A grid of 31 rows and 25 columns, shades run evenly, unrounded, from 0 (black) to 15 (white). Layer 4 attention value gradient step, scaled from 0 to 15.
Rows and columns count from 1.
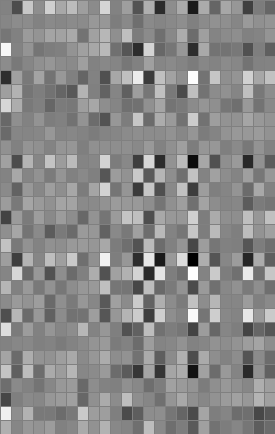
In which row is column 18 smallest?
19
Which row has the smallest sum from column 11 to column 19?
27
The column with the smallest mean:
18
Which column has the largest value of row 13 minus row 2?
13
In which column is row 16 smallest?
1
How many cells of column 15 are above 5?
26
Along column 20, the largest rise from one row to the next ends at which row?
20
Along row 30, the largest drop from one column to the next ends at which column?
2
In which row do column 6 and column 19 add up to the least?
7
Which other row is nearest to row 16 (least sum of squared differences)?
6
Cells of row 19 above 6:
18
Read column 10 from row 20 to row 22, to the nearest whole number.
5 11 5
